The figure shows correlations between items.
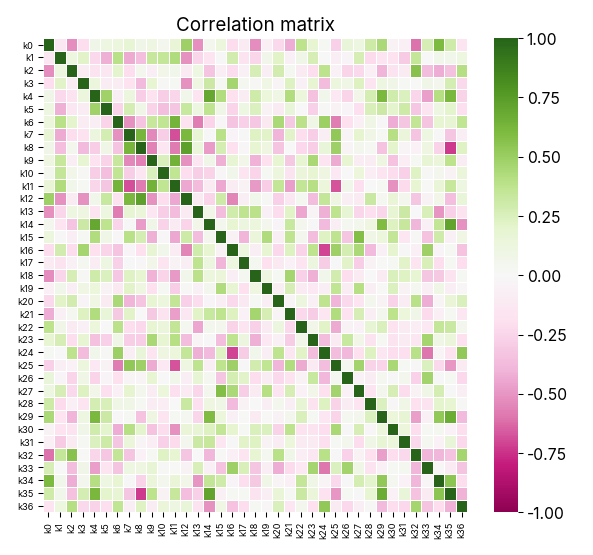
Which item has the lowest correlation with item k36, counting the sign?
k14
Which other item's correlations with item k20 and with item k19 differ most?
k25
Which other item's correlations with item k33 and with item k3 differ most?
k4
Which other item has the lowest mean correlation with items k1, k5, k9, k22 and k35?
k8
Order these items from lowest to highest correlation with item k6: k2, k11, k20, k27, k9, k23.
k27, k23, k2, k9, k20, k11
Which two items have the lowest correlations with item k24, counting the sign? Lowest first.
k16, k33
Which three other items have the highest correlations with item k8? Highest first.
k12, k7, k25
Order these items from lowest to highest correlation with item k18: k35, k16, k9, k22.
k9, k22, k35, k16
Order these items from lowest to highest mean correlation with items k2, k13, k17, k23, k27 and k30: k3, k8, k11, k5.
k11, k5, k8, k3
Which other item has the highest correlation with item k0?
k34
